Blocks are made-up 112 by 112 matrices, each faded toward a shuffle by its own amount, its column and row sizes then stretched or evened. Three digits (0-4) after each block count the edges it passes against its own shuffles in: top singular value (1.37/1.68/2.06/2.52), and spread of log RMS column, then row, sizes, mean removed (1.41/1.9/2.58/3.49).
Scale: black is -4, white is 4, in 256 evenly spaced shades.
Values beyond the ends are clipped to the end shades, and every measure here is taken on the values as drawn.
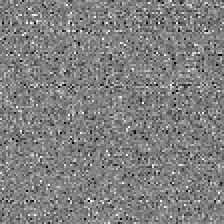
3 0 2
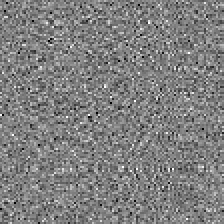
4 0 1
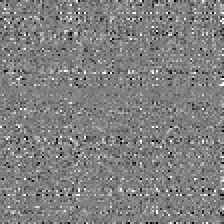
3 2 4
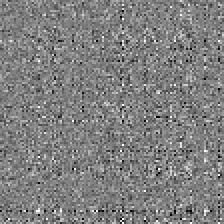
3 3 3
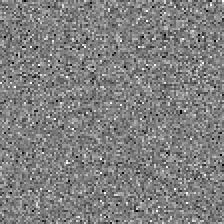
2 0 1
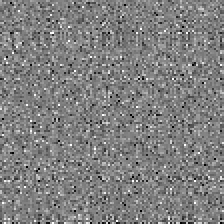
4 1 2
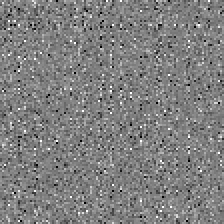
2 3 1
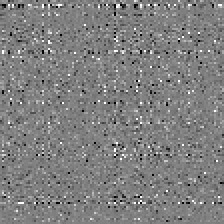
4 2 3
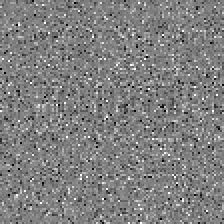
3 0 1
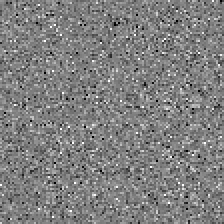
3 1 1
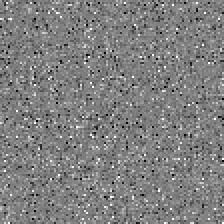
0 1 2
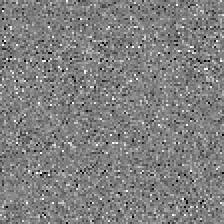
0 0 2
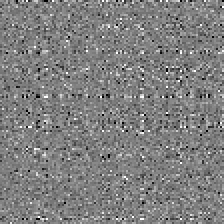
4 2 3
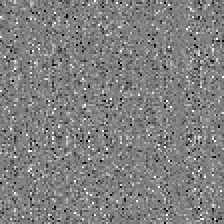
3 2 0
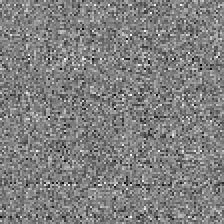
1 2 3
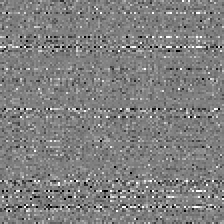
4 0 4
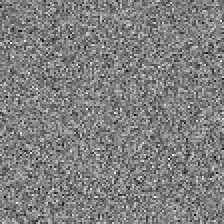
0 0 0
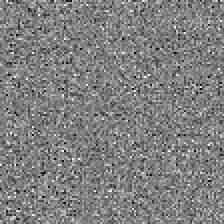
2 2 2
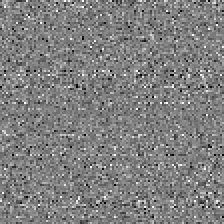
3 1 3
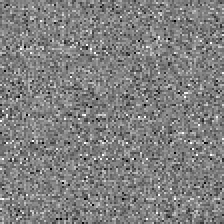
2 0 2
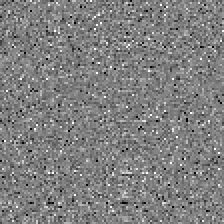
2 0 1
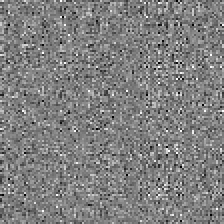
4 3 2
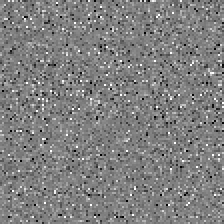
1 0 2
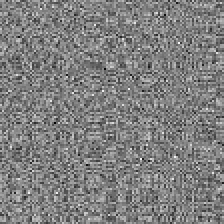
4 0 2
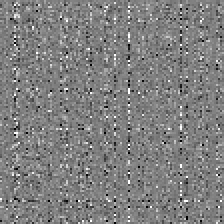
1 4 2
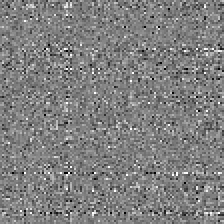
3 2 3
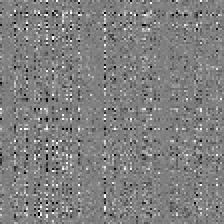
4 4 3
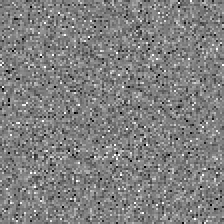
1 0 0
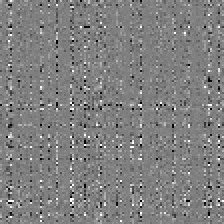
4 4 3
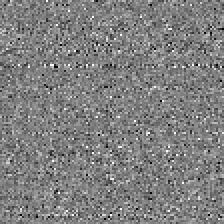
2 1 3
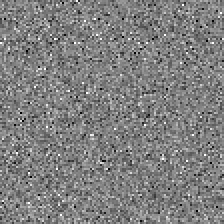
1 0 1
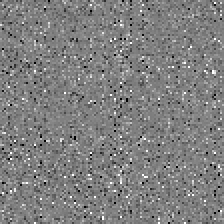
0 3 1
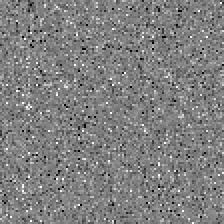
0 1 0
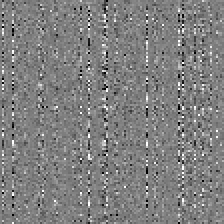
4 4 1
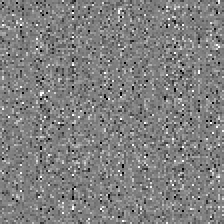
2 3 0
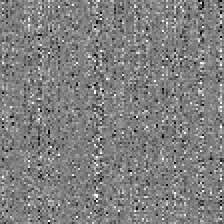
3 4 0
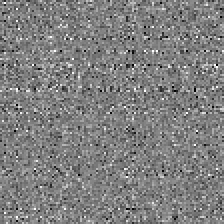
2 2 3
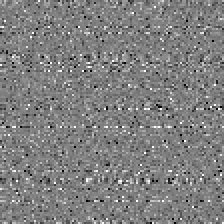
4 0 3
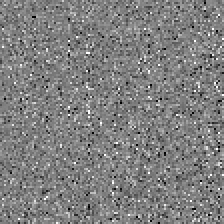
1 2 0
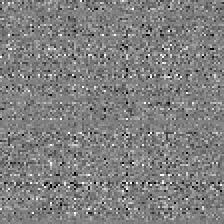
1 2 4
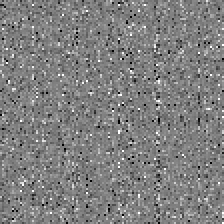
2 3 0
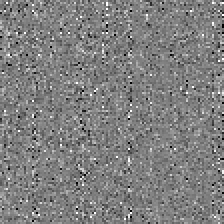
0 3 1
